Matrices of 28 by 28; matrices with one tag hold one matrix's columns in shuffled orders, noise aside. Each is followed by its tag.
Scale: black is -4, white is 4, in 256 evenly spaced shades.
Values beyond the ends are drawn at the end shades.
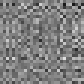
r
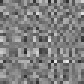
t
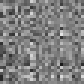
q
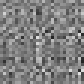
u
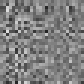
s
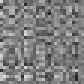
q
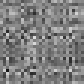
u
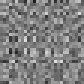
t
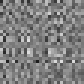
t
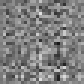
q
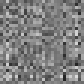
q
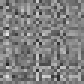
q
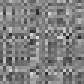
u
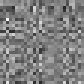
s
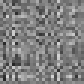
q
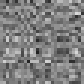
t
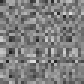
t
